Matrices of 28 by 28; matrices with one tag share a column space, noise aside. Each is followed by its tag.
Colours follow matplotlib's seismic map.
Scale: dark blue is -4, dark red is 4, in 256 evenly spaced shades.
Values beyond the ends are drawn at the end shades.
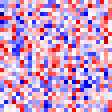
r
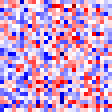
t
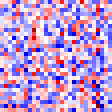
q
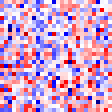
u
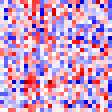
t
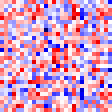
q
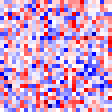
r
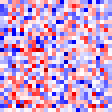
q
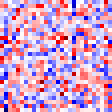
t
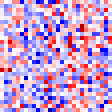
q
